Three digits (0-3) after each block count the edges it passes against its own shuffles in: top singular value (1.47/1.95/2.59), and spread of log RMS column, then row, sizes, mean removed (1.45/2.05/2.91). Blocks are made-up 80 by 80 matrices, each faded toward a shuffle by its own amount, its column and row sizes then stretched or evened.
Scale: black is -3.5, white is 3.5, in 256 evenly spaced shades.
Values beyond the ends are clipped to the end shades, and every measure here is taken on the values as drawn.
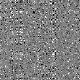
2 2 1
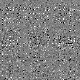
0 2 2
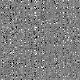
0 3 2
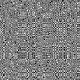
3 2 1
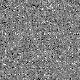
0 1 1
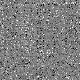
1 1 0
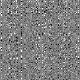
2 3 2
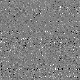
0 1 2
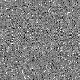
2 0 0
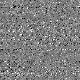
1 0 2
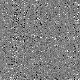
0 2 1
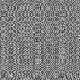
3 2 0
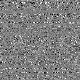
0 0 3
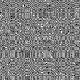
3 0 0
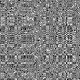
3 1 1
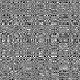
3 0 3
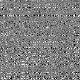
2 1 3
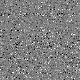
0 0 2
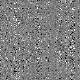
0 3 1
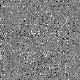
1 1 2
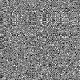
2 0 1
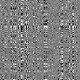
3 3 2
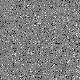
0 1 1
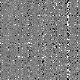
1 3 2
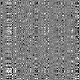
3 3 2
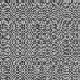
3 2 0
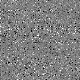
1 1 1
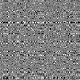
3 1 3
